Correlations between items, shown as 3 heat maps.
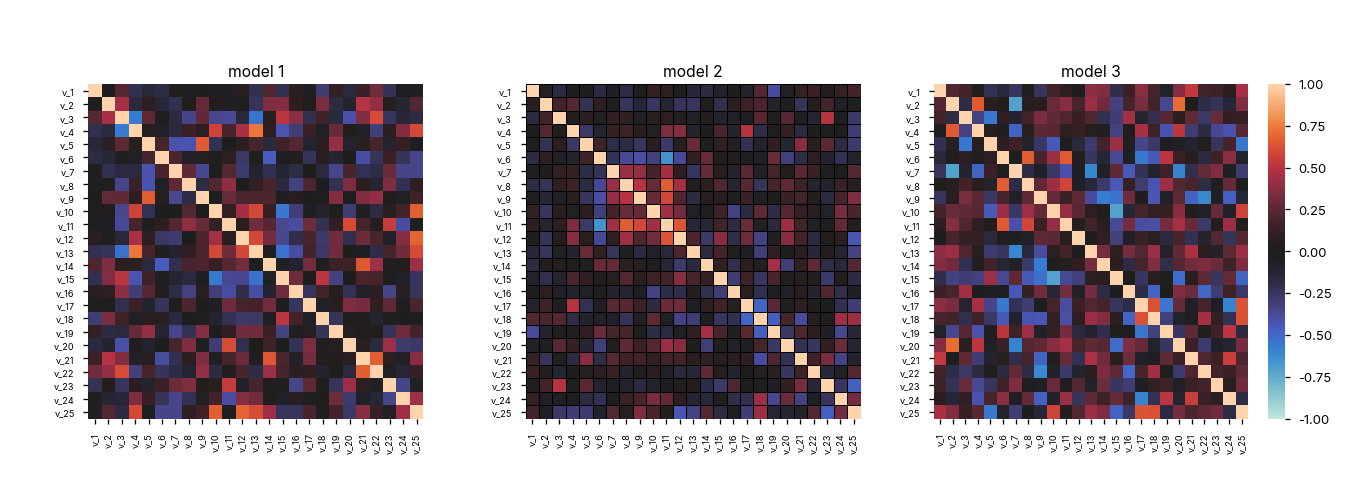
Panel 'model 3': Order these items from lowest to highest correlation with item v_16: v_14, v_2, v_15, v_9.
v_14, v_15, v_2, v_9
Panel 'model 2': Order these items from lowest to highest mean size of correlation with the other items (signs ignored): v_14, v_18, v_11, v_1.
v_1, v_14, v_18, v_11
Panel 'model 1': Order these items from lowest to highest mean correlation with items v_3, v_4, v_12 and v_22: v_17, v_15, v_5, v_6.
v_6, v_15, v_17, v_5
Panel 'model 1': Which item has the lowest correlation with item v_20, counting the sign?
v_3
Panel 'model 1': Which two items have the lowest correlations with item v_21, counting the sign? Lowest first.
v_6, v_7
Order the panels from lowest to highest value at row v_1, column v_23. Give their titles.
model 1, model 2, model 3
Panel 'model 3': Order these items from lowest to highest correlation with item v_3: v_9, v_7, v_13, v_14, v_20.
v_14, v_7, v_20, v_13, v_9
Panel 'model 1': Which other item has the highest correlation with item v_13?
v_4
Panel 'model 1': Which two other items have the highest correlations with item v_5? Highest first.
v_9, v_19
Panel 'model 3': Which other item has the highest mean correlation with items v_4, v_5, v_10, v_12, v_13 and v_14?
v_2
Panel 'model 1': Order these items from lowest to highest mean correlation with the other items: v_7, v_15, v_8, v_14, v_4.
v_7, v_15, v_8, v_4, v_14
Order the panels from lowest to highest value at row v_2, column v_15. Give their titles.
model 3, model 2, model 1
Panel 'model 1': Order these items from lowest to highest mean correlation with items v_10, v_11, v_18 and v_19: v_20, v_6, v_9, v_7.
v_7, v_6, v_20, v_9
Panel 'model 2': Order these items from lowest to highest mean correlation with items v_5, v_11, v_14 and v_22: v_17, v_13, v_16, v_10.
v_16, v_13, v_17, v_10
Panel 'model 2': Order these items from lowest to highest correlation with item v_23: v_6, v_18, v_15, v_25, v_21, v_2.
v_25, v_15, v_6, v_18, v_2, v_21
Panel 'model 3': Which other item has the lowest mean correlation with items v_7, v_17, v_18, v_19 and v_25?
v_16
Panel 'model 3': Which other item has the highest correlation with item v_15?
v_5
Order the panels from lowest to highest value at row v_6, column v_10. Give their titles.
model 2, model 1, model 3
